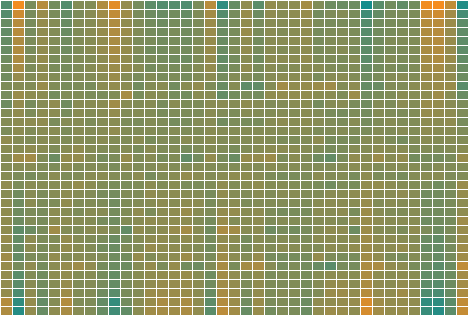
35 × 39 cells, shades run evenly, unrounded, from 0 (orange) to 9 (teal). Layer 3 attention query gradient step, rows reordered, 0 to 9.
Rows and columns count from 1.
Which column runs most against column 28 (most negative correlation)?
21
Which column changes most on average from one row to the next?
16
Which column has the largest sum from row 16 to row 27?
37
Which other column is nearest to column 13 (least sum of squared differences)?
34
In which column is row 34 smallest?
31
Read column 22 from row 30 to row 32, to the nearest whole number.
3 4 4
